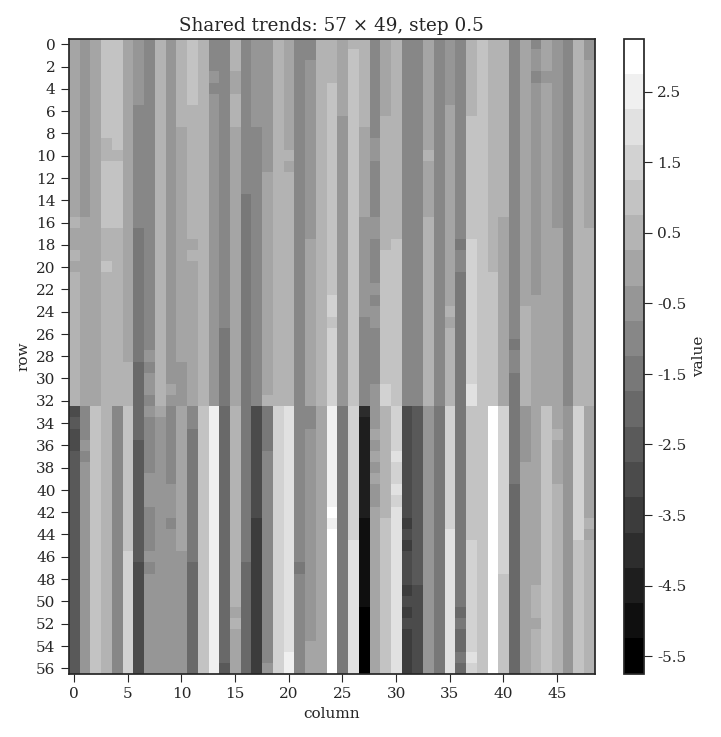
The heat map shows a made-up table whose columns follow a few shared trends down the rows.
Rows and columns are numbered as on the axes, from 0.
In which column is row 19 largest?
37
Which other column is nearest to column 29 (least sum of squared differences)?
12
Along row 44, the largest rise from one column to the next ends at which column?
28
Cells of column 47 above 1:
12
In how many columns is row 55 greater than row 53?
4
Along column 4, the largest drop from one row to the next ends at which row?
33
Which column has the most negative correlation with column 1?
40
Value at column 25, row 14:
-0.5
